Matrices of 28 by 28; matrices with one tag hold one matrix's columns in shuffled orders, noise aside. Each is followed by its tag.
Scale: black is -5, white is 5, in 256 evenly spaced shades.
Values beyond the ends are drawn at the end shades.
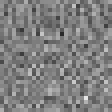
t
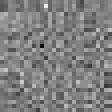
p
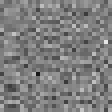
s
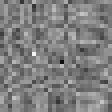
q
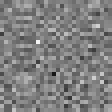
s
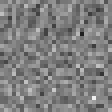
t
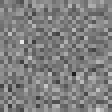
s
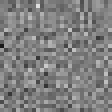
p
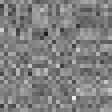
t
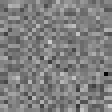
s
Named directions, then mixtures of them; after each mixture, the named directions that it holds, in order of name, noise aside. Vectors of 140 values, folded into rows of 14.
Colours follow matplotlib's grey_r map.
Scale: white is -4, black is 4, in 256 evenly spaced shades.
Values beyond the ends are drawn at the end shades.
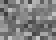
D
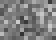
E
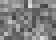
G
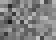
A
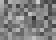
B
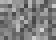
A, B, G.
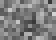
D, E, G.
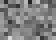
B, D, G.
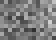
A, B, E.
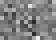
A, D, G.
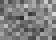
B, D, E.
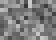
D, E, G.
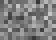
B.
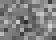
E.
